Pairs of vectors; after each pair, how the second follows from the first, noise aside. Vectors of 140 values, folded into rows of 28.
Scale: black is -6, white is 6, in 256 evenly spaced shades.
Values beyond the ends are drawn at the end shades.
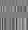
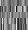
negated, scaled up.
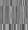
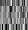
negated, scaled up.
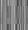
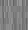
reversed, negated, shrunk.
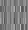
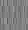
reversed, negated, shrunk.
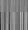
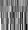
negated, scaled up.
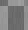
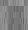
shrunk.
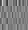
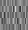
wrapped around.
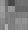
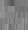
shrunk.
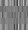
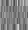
sign-scrambled.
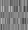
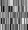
negated, scaled up.
